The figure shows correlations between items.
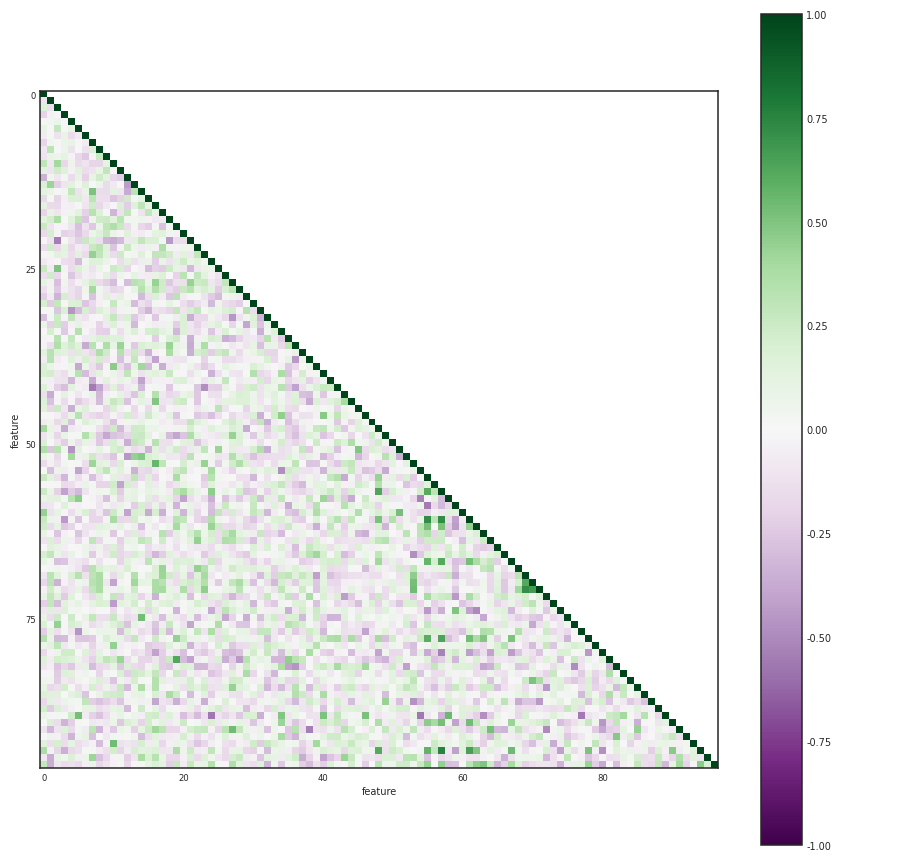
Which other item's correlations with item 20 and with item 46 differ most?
89
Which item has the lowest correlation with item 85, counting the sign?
72
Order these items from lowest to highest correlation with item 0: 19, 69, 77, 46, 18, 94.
77, 69, 46, 18, 19, 94
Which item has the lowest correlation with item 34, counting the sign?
54
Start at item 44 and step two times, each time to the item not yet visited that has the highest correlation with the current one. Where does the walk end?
53
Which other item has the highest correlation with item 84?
70
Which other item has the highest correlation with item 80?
38
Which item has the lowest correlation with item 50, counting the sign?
12
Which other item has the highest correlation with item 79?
10
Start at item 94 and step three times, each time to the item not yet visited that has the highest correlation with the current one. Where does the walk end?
55
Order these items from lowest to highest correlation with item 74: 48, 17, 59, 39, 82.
48, 17, 82, 39, 59
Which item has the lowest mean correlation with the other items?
80
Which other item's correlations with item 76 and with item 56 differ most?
82
